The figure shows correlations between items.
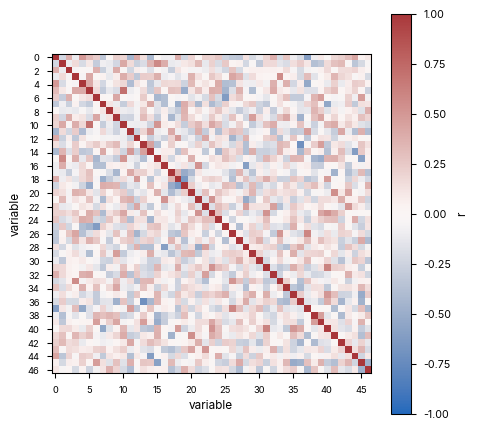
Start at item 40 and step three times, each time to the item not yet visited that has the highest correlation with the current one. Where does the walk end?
21
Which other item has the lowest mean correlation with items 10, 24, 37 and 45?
46
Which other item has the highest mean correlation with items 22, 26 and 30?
37
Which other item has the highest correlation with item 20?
41
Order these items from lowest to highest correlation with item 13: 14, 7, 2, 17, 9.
2, 7, 17, 9, 14
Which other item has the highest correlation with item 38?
39
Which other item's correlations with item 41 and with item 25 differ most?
5
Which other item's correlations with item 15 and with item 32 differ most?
45
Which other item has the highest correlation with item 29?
9
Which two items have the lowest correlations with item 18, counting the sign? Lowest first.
19, 7
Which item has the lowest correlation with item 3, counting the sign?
12
